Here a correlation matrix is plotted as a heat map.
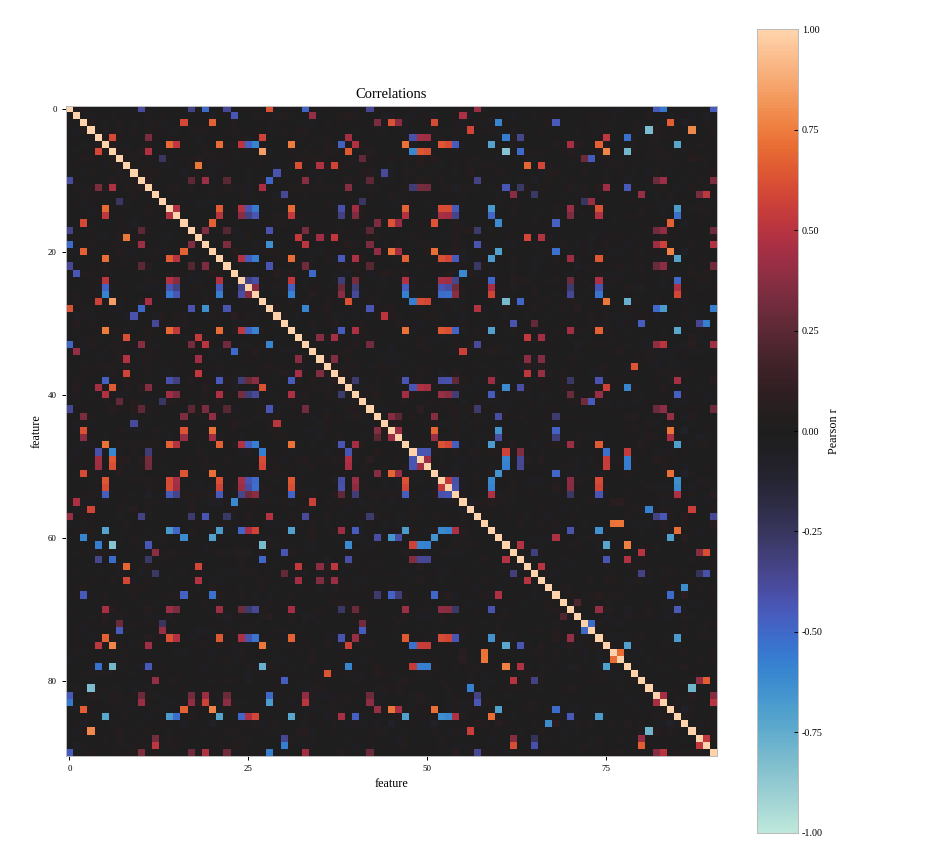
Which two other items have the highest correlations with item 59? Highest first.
85, 26
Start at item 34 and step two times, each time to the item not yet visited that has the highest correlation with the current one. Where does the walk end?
1
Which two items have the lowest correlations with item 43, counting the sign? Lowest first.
60, 68
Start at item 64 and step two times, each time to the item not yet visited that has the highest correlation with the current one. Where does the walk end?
18
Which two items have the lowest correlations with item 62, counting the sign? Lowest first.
30, 65
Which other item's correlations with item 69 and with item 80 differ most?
89
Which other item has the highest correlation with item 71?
69
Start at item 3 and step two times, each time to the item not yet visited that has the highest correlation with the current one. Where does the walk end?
56
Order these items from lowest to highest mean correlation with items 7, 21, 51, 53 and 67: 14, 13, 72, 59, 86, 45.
59, 86, 13, 72, 45, 14
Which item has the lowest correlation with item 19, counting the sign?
28
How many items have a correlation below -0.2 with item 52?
6
